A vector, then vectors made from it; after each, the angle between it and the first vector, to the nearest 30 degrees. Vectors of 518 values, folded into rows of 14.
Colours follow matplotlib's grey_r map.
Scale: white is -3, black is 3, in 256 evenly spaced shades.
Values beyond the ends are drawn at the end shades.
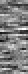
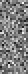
90 degrees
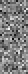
90 degrees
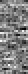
150 degrees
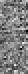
60 degrees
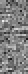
60 degrees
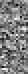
60 degrees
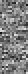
60 degrees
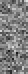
60 degrees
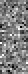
60 degrees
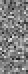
90 degrees
